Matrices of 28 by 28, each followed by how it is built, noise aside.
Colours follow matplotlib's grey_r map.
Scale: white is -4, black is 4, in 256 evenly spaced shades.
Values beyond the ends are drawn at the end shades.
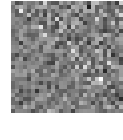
upper triangular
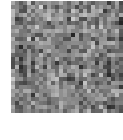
blocks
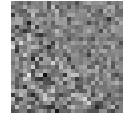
lower triangular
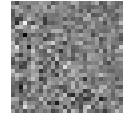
lower triangular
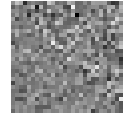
upper triangular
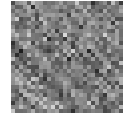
Toeplitz
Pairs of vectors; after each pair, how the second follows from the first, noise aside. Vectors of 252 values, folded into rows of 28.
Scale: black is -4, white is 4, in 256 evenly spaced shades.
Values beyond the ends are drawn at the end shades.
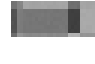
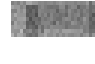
reversed, shrunk.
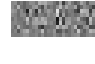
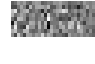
reversed, negated.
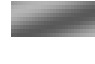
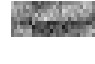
wrapped around, negated.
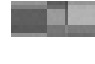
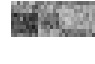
reversed, negated.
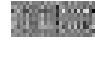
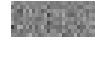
reversed, shrunk.
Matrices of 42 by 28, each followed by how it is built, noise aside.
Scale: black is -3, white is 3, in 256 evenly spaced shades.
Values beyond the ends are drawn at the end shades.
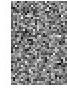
noise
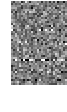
uneven rows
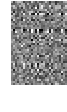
low rank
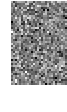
noise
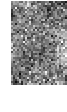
smooth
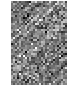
Hankel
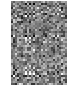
low rank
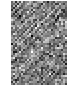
Hankel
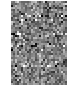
uneven rows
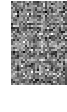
blocks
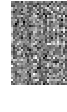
blocks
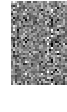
uneven columns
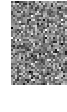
noise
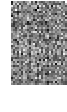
blocks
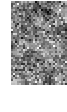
smooth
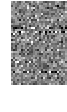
uneven rows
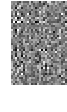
low rank
